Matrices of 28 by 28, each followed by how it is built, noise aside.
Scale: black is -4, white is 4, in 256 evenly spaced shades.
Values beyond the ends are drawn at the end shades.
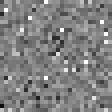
sparse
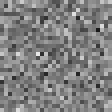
repeating rows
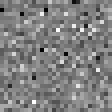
sparse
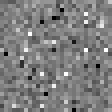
sparse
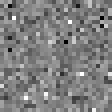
sparse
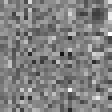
low rank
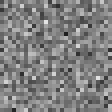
noise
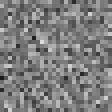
noise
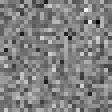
noise
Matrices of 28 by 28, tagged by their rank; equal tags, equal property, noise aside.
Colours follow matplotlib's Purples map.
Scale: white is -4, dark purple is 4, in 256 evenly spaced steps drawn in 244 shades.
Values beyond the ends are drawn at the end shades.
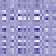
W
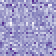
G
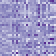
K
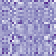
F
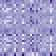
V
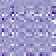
V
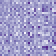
K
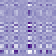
W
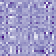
K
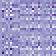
F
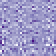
K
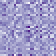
F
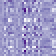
F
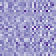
F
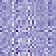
F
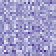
G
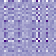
W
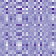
W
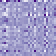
V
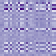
W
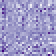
G
